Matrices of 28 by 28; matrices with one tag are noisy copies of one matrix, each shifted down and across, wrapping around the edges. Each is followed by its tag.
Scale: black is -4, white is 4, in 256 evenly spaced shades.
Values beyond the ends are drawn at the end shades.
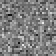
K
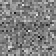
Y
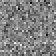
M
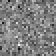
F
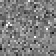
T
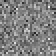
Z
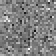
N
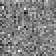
F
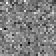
N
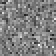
K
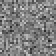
M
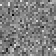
T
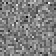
Z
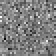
M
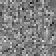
M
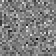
Z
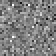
Z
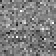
Y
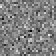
Z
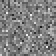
Z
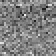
Y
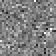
T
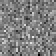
F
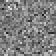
K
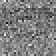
Y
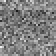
Y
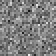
T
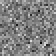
T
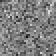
T
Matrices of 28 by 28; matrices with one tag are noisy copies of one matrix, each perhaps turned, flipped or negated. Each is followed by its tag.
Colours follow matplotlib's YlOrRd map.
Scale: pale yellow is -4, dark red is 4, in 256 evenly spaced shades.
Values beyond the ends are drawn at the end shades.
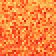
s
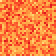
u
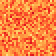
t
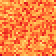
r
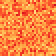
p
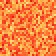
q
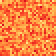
r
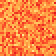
u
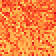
s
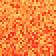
s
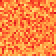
q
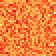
t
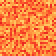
r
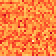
u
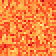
p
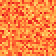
u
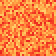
q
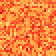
r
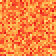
u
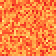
q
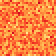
u
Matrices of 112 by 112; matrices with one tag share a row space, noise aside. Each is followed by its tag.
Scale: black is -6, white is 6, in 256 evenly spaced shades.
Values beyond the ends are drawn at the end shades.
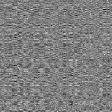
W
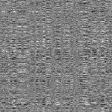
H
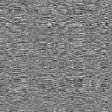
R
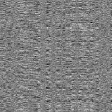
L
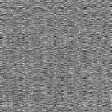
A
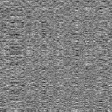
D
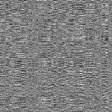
R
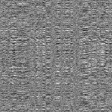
H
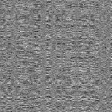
L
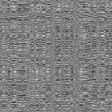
H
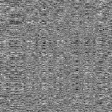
D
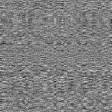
A
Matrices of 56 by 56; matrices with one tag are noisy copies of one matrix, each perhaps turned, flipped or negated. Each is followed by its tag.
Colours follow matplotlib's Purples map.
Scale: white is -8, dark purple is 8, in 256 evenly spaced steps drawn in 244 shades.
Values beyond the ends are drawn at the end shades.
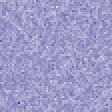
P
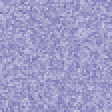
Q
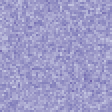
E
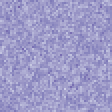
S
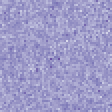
E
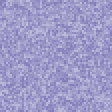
S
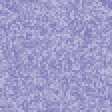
E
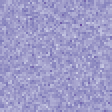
P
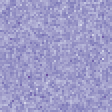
E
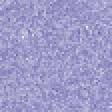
E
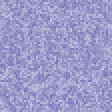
E
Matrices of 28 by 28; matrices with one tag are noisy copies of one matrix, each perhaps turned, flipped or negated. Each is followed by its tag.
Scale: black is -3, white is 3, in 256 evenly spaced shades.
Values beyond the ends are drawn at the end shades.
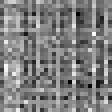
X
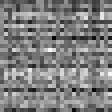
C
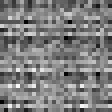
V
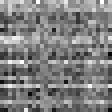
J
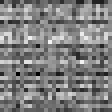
C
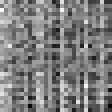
J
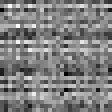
V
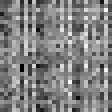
V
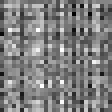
C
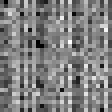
V
